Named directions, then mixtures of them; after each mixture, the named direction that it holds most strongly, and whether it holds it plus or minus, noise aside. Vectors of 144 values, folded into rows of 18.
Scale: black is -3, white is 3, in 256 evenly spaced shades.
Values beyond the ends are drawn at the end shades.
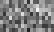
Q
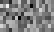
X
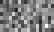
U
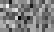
X, plus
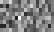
X, minus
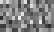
X, minus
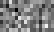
U, plus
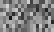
U, minus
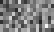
U, plus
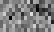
Q, minus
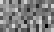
U, minus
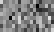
U, minus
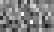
Q, plus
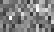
Q, plus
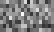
Q, plus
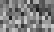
Q, minus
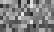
X, minus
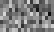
Q, minus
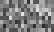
Q, plus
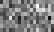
Q, plus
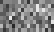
U, plus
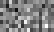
U, plus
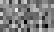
U, minus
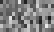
U, plus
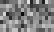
Q, minus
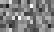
X, minus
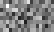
U, minus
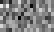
X, plus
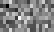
X, minus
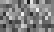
Q, plus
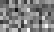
Q, minus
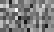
X, plus
